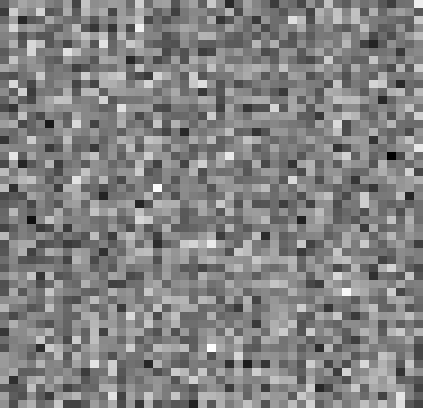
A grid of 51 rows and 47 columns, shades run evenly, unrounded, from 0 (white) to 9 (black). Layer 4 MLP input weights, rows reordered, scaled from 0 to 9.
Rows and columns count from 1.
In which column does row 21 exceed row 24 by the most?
18
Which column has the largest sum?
1
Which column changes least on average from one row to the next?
31
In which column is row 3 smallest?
33
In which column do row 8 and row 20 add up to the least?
2
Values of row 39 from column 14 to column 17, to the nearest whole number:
7 4 3 5
